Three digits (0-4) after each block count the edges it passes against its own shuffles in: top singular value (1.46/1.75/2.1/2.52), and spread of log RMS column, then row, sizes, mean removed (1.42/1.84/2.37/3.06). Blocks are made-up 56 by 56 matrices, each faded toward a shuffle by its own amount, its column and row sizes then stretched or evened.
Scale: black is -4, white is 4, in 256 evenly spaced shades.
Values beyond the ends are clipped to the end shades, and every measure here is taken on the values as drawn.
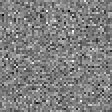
1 0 0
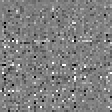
0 2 2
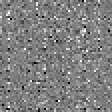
2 2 1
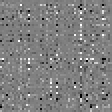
2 3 3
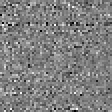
1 1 3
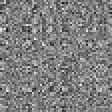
3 2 2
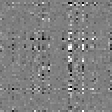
4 3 2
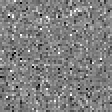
1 2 0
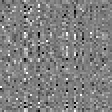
3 3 0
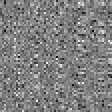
3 2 0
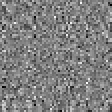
3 2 1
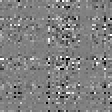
0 4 4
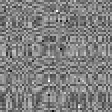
4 0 1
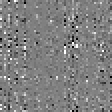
1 4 2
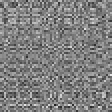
4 0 3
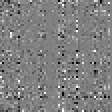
1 4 3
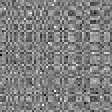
4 0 2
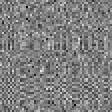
4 1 0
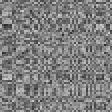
4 0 2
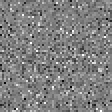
2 0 0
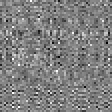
4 2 2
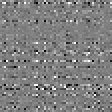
3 2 4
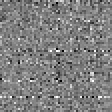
0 1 3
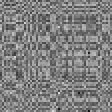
4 1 1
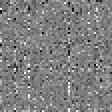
0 3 1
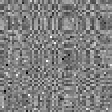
4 1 0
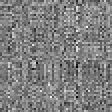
3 2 1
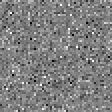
0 0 1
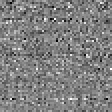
0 0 3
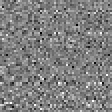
3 1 1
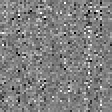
0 3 1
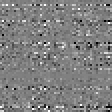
2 2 4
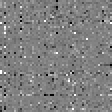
0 2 2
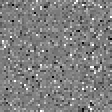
1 0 0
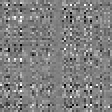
3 4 3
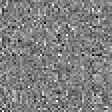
2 2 1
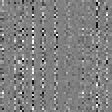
4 4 1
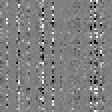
3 4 0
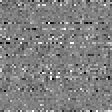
0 0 4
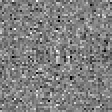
1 1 0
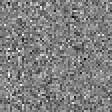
1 1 1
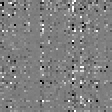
1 3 2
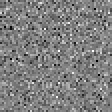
2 0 1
